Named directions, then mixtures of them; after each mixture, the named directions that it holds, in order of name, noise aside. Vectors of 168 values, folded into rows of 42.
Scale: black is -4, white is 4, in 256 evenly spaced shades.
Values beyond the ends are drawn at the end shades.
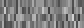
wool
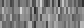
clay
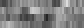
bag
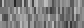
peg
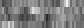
bag.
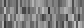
wool.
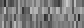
bag, wool.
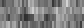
bag.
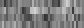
bag, wool.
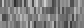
peg.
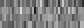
clay.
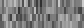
clay, peg, wool.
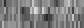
bag, clay, wool.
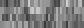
bag, peg.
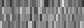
clay.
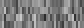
wool.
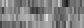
bag.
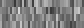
peg.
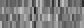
clay, peg.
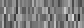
wool.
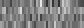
bag, clay, wool.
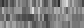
bag, clay.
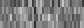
clay, peg.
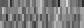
bag, clay, wool.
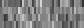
clay, peg, wool.
